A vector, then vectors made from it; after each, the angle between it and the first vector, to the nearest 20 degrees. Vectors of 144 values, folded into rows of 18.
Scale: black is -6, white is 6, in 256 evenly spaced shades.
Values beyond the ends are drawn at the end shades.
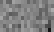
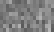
140 degrees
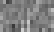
60 degrees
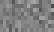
100 degrees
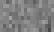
40 degrees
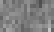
120 degrees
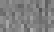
80 degrees
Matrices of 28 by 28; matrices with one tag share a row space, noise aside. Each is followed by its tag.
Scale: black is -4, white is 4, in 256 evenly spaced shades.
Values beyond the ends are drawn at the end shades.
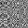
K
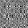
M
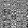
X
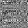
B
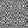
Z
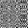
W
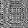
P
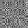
Z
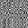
M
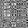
X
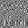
M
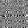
Z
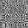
Z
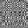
Z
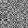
K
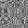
K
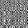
M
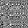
P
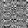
X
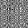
M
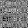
B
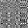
W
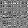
B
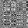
X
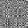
Z
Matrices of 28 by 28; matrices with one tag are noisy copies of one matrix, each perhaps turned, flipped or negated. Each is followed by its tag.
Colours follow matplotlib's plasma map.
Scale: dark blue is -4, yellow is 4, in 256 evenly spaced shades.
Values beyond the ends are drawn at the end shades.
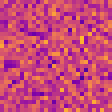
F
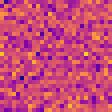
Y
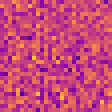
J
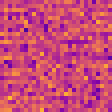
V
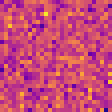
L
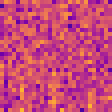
L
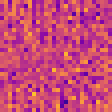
V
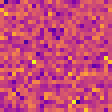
Y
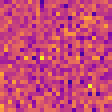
J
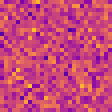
F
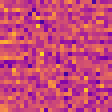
V
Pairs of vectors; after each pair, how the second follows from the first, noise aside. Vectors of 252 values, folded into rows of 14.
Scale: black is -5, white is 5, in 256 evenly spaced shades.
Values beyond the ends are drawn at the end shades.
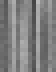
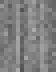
reversed, shrunk.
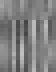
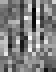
reversed, negated, scaled up.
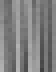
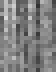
reversed, negated.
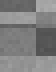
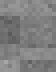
reversed, shrunk.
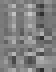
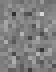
negated, partly zeroed.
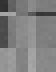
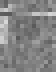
negated, partly zeroed.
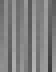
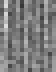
reversed, negated.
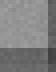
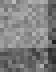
copied.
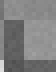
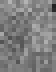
reversed, negated, partly zeroed.
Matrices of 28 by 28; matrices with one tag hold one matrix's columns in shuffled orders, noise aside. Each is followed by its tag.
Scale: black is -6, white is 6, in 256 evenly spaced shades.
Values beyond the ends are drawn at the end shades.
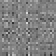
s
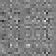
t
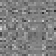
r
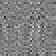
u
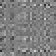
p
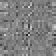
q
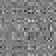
r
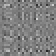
p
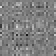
q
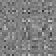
r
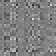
p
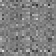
p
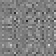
t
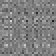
t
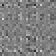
p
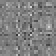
q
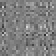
q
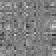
q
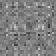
q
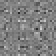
r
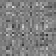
q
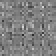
q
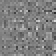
r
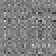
t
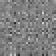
s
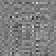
u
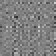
u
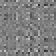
p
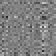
u
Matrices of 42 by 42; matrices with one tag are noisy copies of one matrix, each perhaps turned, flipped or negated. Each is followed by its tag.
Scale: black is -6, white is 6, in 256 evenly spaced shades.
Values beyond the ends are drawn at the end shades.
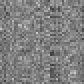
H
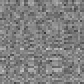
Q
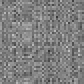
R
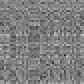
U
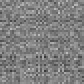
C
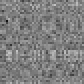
H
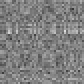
H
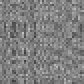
Q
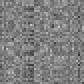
H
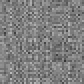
R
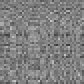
U
